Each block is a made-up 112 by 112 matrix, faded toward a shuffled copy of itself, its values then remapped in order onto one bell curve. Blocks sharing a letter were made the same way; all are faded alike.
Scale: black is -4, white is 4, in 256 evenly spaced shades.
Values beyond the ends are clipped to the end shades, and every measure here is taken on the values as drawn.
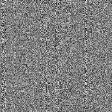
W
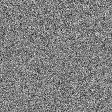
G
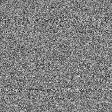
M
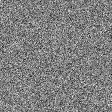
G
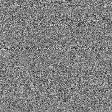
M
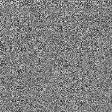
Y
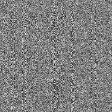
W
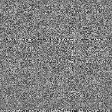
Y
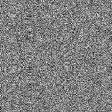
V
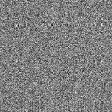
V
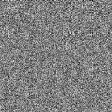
V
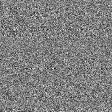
M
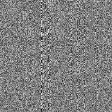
W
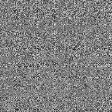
Y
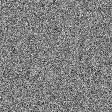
G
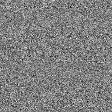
M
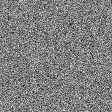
G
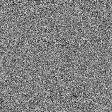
M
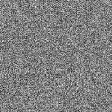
V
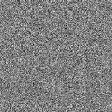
V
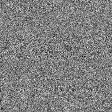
M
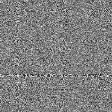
Y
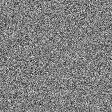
G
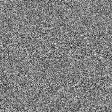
M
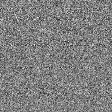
M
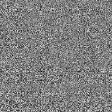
Y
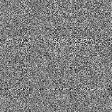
Y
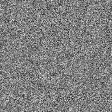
M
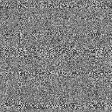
Y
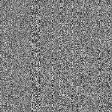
W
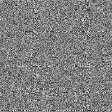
Y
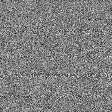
M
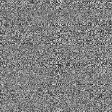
Y
